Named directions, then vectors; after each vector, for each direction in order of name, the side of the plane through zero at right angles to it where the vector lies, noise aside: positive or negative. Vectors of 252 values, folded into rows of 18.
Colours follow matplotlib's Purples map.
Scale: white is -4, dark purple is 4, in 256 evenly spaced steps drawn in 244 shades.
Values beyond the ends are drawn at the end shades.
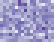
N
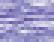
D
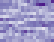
negative, negative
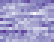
negative, negative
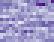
negative, negative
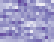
positive, positive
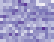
positive, positive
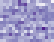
positive, positive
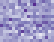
negative, positive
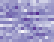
positive, negative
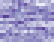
positive, positive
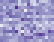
positive, negative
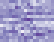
positive, negative
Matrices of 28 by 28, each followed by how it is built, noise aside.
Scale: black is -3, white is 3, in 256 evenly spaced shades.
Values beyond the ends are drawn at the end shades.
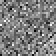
Hankel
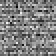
blocks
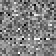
uneven rows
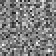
blocks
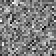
Hankel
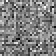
blocks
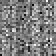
blocks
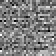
blocks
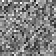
Hankel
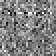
uneven rows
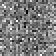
blocks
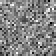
Hankel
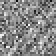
Hankel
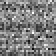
blocks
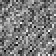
Hankel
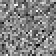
Hankel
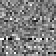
uneven rows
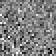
lower triangular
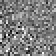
lower triangular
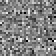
uneven rows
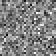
Hankel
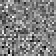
lower triangular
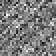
Hankel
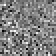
lower triangular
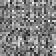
blocks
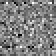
uneven rows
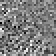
lower triangular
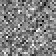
Hankel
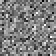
Hankel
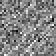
Hankel
